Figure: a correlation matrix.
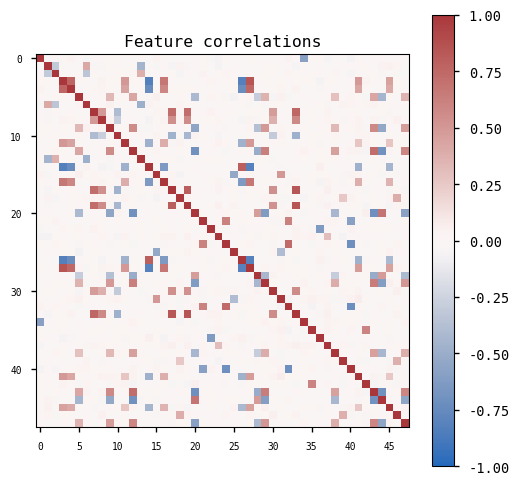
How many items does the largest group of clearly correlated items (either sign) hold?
10
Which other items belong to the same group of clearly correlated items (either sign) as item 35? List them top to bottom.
42
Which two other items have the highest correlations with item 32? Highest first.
24, 21
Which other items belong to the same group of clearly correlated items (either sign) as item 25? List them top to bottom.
15, 31
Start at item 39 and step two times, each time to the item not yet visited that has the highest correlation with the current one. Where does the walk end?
18
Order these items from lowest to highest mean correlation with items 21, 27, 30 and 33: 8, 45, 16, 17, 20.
20, 45, 16, 8, 17
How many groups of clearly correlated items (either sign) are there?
11
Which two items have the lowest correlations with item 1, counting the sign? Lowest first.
13, 2
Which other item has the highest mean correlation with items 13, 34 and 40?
2
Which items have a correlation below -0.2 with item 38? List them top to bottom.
20, 28, 44
